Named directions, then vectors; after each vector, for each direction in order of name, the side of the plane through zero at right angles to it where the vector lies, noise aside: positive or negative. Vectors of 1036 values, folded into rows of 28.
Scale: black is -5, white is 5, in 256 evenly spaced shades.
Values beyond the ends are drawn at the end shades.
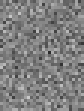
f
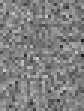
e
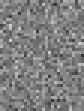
positive, negative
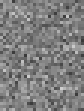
positive, positive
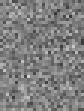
positive, positive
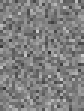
negative, positive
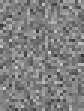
positive, negative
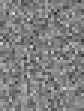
positive, positive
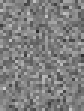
positive, negative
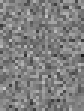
positive, negative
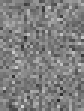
positive, negative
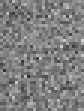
negative, negative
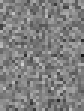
positive, negative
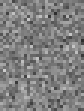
positive, positive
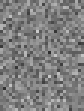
negative, positive
